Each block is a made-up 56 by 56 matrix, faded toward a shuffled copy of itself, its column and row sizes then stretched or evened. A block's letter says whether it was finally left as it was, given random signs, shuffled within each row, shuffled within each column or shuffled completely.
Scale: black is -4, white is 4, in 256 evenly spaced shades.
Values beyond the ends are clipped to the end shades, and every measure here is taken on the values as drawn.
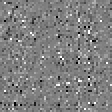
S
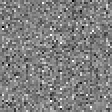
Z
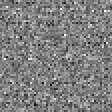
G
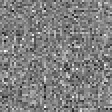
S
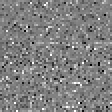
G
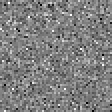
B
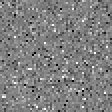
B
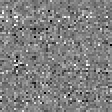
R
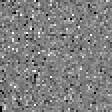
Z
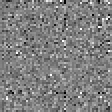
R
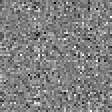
R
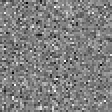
Z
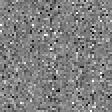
Z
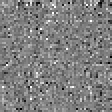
S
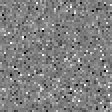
B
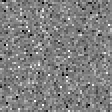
B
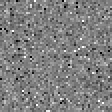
B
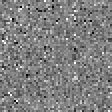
Z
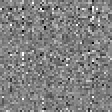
R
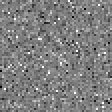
B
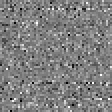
G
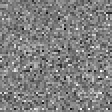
G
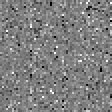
Z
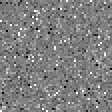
B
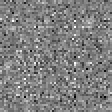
R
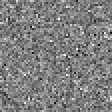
B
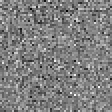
G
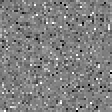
B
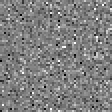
Z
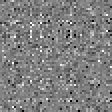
S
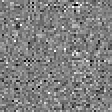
S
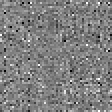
S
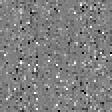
Z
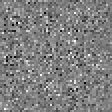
R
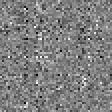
R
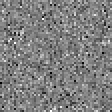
Z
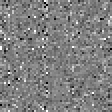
Z
